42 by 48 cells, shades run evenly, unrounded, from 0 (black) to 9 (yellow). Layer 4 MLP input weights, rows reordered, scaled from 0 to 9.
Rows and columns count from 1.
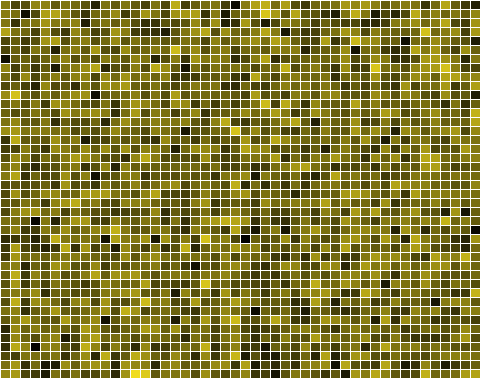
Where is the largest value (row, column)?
42, 14
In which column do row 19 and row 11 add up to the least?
10
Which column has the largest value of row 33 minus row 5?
48
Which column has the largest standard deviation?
24
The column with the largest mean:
2
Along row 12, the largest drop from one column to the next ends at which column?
28
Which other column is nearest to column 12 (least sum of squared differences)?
5
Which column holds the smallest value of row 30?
20
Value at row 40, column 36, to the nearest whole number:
6
